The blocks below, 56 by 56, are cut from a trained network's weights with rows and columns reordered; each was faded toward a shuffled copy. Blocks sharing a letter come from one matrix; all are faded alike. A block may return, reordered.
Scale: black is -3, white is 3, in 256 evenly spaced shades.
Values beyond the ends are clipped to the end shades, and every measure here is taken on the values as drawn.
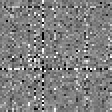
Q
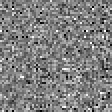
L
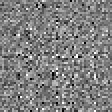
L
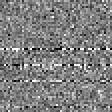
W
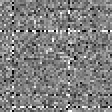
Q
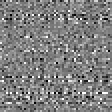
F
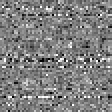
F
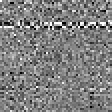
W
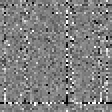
Q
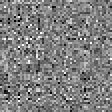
L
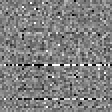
W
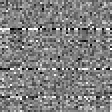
W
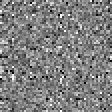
L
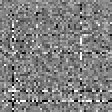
Q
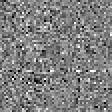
L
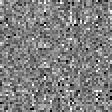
L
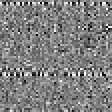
W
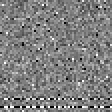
W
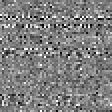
F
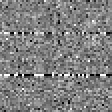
W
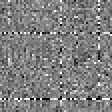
Q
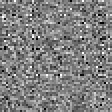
L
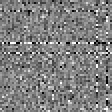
Q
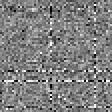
Q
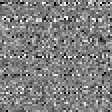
F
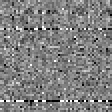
W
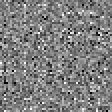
L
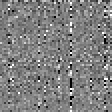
Q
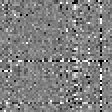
Q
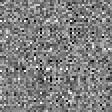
L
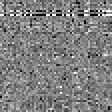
W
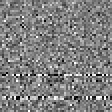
W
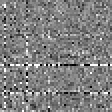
Q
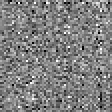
L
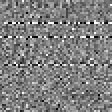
W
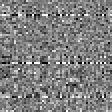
W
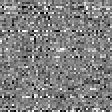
F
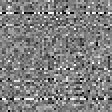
W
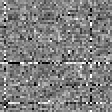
Q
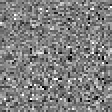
L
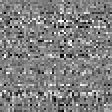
F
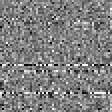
W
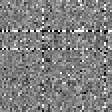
Q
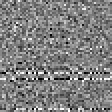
W
